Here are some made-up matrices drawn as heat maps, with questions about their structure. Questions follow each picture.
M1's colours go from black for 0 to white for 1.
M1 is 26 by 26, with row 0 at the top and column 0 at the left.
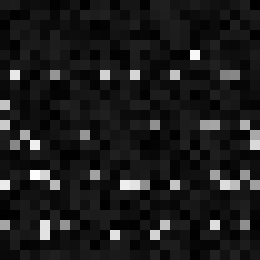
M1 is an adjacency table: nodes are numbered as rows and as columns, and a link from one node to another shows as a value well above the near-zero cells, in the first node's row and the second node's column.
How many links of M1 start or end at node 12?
6
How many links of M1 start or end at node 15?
2
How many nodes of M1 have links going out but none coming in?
2
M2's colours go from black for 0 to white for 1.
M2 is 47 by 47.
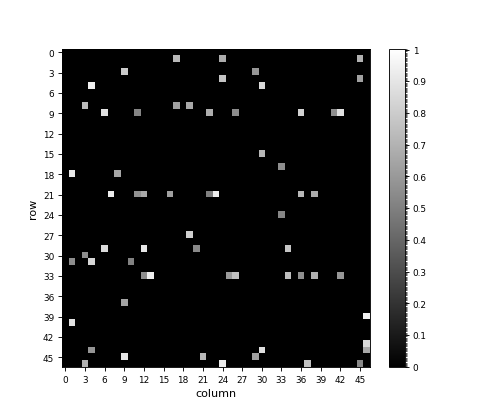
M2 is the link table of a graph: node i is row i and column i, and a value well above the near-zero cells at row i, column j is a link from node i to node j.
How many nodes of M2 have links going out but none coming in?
9
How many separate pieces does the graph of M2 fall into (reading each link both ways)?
7
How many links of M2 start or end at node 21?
9
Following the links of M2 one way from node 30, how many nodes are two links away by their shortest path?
2
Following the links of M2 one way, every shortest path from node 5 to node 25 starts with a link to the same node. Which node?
node 4
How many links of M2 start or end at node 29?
6
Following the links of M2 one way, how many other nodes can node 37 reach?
8
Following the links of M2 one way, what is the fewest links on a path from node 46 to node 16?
3
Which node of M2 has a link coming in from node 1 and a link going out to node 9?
node 45
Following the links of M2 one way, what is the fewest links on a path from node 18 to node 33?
3
